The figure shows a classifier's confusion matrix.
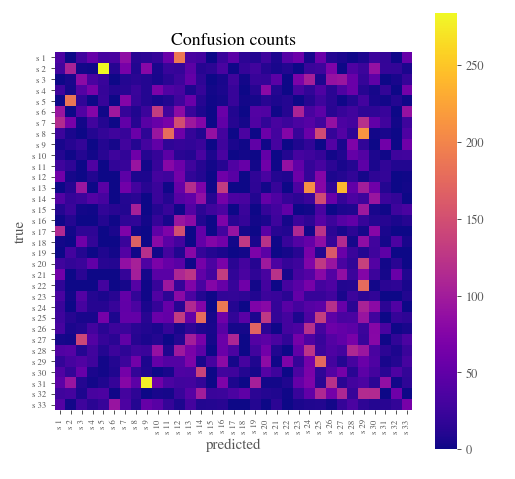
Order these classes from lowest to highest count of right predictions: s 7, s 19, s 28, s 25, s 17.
s 7, s 19, s 17, s 28, s 25
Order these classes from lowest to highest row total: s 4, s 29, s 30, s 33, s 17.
s 33, s 4, s 30, s 17, s 29
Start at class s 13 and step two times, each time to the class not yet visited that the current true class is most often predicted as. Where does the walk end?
s 3
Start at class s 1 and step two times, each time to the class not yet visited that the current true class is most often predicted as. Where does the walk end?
s 25
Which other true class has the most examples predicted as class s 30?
s 32
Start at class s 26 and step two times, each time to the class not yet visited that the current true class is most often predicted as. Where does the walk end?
s 9
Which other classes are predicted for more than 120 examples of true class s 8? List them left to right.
s 11, s 25, s 29
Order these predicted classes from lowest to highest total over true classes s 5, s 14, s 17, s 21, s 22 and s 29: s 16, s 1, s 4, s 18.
s 4, s 18, s 1, s 16
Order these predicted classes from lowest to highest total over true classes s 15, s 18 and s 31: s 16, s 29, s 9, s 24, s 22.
s 22, s 24, s 16, s 29, s 9
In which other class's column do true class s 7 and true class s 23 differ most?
s 29
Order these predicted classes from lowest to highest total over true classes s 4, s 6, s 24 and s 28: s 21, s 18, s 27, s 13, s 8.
s 18, s 21, s 8, s 27, s 13
